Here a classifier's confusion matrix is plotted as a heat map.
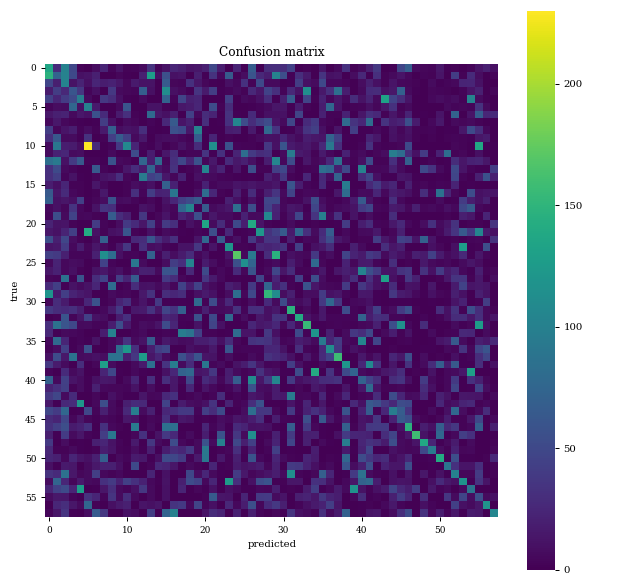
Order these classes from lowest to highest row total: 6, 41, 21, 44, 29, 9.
41, 9, 6, 29, 21, 44
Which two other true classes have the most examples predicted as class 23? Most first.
53, 32
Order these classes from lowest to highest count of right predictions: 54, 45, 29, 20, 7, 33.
7, 45, 54, 29, 20, 33
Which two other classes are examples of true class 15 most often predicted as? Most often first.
38, 31
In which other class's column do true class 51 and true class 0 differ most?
2
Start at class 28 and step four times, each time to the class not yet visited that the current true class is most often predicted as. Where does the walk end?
40
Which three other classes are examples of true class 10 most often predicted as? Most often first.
5, 55, 21
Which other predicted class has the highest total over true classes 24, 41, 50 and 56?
26
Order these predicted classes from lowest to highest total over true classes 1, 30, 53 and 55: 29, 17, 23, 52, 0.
17, 52, 29, 0, 23
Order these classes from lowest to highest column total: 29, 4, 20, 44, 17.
4, 17, 44, 20, 29
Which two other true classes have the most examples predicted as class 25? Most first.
11, 7
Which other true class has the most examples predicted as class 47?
54
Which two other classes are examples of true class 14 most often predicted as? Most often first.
12, 37
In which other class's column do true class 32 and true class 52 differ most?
31
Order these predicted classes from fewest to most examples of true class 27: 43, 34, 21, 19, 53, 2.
19, 21, 53, 34, 2, 43
